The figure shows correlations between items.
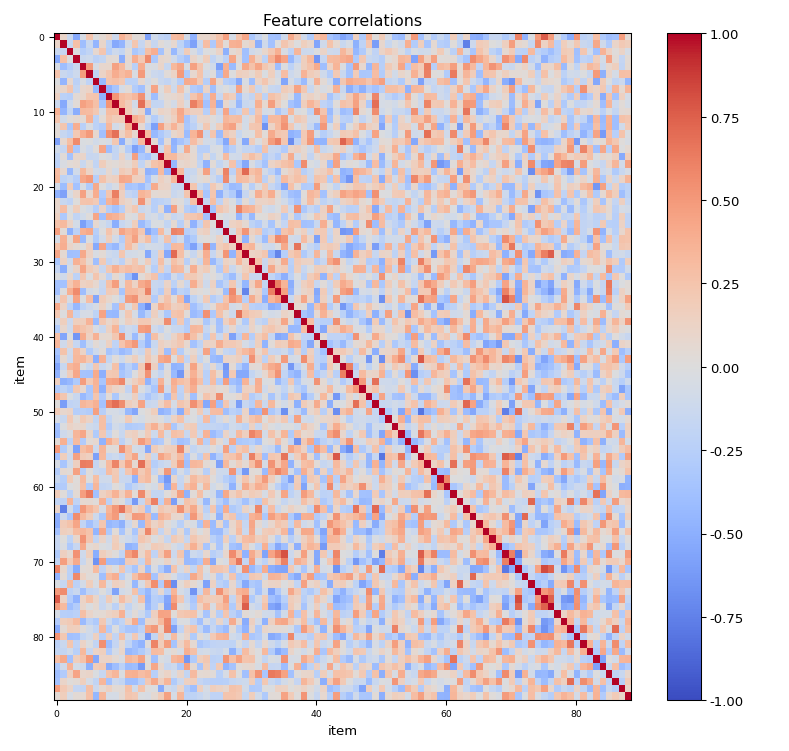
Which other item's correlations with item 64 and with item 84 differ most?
13
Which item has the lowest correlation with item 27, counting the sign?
40
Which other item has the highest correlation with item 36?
80
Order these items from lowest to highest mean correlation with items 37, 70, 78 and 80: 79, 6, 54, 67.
6, 54, 67, 79
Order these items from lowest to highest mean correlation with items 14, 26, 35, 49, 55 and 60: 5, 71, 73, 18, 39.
71, 73, 39, 18, 5
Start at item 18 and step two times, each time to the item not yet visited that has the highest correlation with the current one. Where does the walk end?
76
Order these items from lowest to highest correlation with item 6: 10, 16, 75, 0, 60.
16, 0, 75, 10, 60
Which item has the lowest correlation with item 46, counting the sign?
70
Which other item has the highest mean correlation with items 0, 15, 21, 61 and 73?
62
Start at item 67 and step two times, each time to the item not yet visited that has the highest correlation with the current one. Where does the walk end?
57
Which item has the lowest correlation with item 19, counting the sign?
45
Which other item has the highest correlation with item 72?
64
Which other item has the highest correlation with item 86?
79
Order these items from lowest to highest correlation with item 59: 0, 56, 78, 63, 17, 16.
17, 78, 16, 56, 0, 63
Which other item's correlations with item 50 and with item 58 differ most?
69
